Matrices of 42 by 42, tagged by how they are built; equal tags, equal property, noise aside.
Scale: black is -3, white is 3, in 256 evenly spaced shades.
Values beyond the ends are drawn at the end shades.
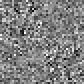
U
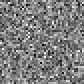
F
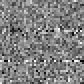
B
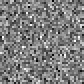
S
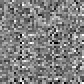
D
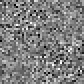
U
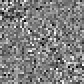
U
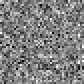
D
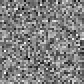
F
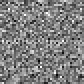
S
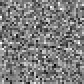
S
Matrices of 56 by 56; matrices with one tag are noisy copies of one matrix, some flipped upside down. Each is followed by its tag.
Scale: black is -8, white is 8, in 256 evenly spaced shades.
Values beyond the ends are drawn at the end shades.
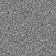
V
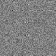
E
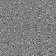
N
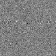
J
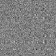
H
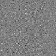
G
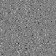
G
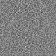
G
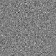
G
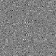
E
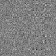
H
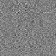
G
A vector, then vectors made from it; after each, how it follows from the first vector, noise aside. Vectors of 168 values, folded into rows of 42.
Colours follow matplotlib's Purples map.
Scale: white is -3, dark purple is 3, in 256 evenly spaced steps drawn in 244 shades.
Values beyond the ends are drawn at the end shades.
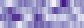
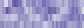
wrapped around, shrunk.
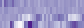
reversed, negated, partly zeroed.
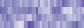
reversed, negated, shrunk.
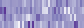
reversed, negated, partly zeroed.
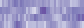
wrapped around, shrunk.
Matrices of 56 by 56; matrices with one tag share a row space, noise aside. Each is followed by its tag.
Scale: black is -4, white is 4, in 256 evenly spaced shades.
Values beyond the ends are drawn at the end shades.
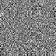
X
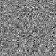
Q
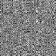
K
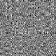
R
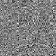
Q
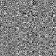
Q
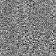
Q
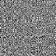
X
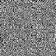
X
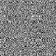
X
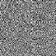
X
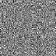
X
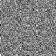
K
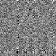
Q
